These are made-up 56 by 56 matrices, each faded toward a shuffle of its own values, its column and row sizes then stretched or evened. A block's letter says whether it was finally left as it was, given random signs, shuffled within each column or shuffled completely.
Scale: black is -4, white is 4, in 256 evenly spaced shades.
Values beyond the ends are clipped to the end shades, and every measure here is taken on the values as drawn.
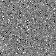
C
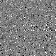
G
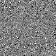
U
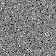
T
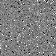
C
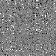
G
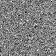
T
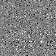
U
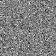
C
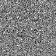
U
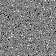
T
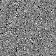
C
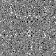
G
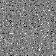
U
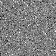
T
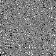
U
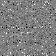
U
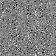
C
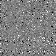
U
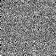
U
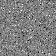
T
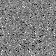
T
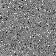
T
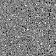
C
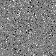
C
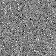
T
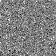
C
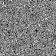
T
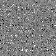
U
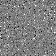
C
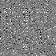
G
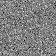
T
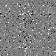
G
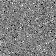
T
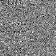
U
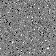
C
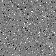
T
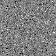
C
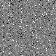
C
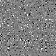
G
